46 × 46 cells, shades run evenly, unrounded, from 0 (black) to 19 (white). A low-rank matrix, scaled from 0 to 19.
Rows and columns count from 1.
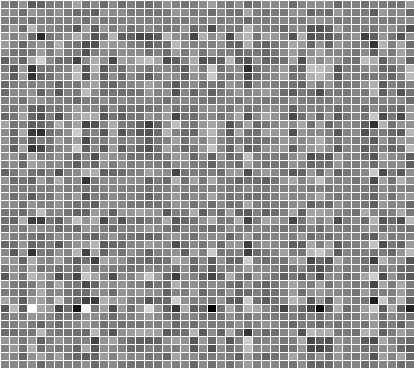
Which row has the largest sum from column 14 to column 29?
8
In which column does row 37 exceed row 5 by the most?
5
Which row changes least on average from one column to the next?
24
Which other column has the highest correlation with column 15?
22
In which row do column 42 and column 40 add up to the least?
38
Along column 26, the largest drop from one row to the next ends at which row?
43
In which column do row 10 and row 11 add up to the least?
28
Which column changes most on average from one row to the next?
42
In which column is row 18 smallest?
10
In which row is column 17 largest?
39
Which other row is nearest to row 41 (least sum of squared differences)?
14
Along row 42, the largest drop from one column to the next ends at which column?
23
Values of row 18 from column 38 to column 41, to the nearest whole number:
9 10 9 9
